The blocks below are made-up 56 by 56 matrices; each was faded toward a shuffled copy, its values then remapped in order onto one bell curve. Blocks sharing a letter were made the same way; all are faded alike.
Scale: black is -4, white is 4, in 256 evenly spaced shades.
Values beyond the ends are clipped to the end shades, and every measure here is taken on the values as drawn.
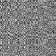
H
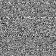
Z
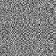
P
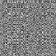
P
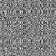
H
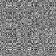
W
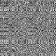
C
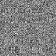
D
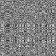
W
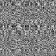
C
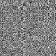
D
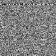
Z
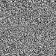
Z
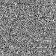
Z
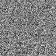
Z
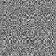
P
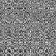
C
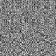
D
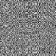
P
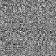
D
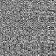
D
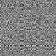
W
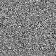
Z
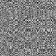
P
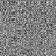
P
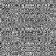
C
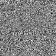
Z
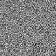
D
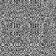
P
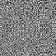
D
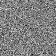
Z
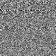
Z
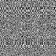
C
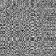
H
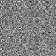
D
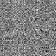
D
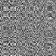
W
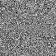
Z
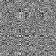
P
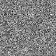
Z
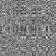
P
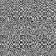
W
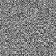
D
